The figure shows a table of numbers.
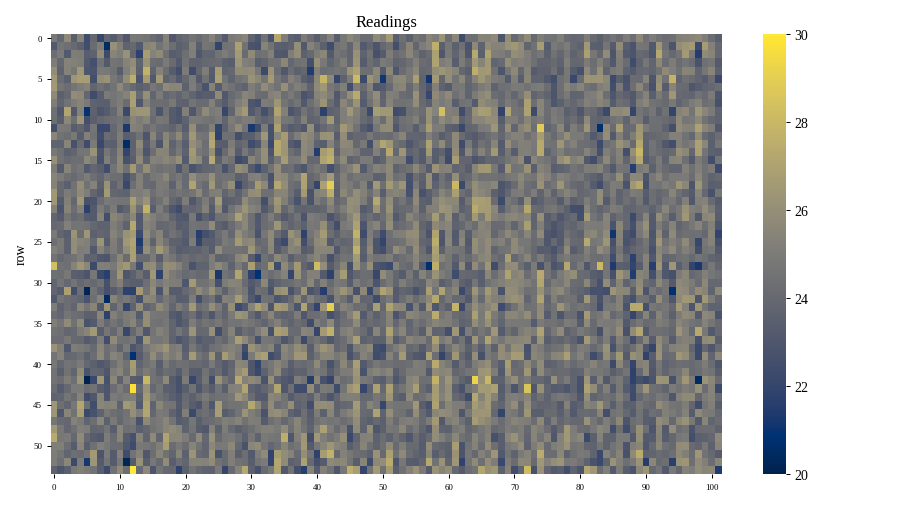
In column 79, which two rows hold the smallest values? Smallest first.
5, 21
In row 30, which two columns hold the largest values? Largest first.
74, 21
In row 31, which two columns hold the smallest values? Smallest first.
5, 94
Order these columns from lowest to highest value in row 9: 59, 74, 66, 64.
74, 64, 66, 59
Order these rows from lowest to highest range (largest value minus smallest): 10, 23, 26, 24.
10, 23, 26, 24
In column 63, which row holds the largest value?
14
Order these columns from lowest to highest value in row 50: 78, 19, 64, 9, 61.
9, 19, 64, 78, 61
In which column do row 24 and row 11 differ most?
11
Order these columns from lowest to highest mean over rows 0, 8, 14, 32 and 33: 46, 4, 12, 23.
23, 12, 4, 46
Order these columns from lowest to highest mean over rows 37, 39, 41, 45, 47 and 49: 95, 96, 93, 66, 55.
93, 55, 95, 96, 66
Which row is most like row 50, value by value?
17
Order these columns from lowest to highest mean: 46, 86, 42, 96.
42, 86, 96, 46
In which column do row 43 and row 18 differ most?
12
